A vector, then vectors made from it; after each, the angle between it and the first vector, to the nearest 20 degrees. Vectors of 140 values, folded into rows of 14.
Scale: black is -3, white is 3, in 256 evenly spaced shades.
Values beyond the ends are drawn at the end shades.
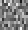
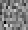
120 degrees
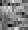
120 degrees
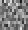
20 degrees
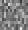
20 degrees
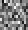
40 degrees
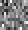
60 degrees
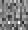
60 degrees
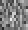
100 degrees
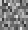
20 degrees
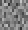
160 degrees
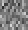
80 degrees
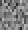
160 degrees
